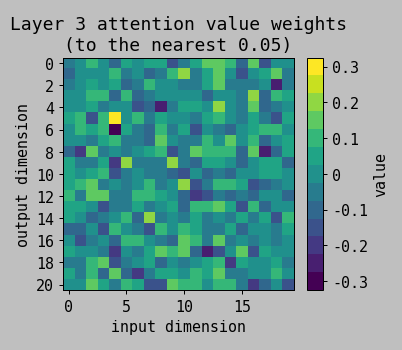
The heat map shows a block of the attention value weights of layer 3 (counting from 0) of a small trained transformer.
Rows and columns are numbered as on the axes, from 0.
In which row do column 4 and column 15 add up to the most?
5
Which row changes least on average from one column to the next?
10
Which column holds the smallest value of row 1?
15
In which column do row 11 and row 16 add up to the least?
16
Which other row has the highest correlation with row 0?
8
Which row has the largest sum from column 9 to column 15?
20
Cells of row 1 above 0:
7
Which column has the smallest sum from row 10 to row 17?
12
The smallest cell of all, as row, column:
6, 4
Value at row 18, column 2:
0.1
